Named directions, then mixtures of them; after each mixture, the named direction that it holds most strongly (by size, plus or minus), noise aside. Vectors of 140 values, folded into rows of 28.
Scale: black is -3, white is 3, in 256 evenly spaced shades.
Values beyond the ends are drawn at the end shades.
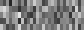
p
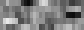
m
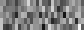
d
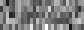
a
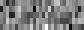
a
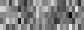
p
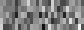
d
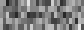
d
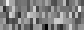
a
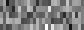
a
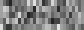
p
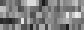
m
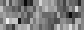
m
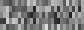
p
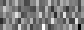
d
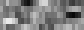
m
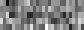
a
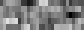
m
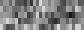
m
